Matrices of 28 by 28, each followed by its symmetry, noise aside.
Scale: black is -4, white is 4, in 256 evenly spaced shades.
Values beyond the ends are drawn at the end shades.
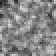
symmetric.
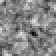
symmetric.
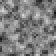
symmetric.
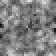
same after a half turn.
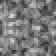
mirrored top to bottom.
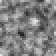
symmetric across the other diagonal.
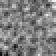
antisymmetric.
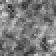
same after a half turn.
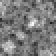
symmetric across the other diagonal.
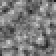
symmetric.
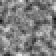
antisymmetric.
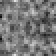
mirrored top to bottom.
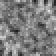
same after a half turn.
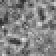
symmetric.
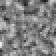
antisymmetric.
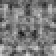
mirrored left to right.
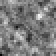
symmetric across the other diagonal.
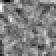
antisymmetric.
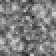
same after a half turn.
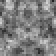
mirrored left to right.
